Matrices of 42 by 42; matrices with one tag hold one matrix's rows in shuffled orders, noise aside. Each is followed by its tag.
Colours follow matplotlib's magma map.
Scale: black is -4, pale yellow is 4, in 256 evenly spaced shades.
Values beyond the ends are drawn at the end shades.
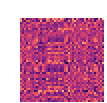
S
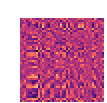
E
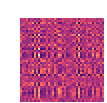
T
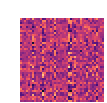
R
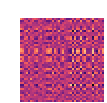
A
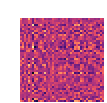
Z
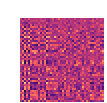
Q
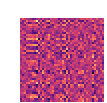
E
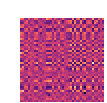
A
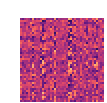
R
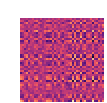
A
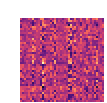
R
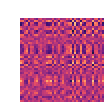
A
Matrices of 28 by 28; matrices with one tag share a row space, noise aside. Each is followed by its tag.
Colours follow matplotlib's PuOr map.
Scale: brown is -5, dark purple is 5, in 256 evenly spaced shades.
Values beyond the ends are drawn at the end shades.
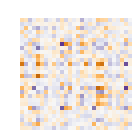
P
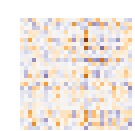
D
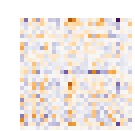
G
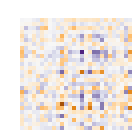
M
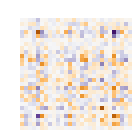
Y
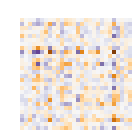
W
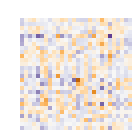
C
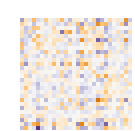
P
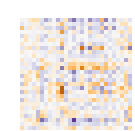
M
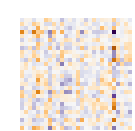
W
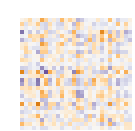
C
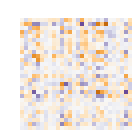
P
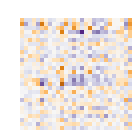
M
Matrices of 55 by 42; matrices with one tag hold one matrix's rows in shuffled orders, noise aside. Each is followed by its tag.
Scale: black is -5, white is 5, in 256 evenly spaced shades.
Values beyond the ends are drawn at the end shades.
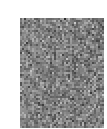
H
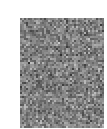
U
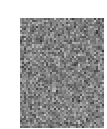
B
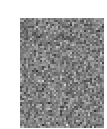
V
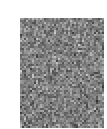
B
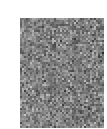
H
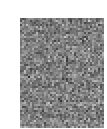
U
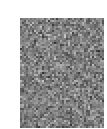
V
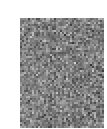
H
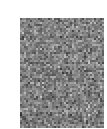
U
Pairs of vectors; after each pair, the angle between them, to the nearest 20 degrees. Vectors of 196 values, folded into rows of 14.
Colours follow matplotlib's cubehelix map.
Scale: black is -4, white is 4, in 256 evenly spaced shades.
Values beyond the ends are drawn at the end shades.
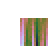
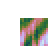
60 degrees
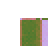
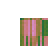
120 degrees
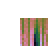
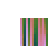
60 degrees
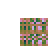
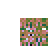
100 degrees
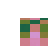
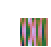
80 degrees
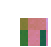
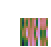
60 degrees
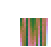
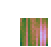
120 degrees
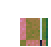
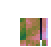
160 degrees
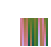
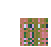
60 degrees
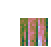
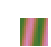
100 degrees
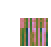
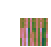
160 degrees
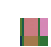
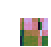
40 degrees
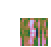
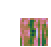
160 degrees
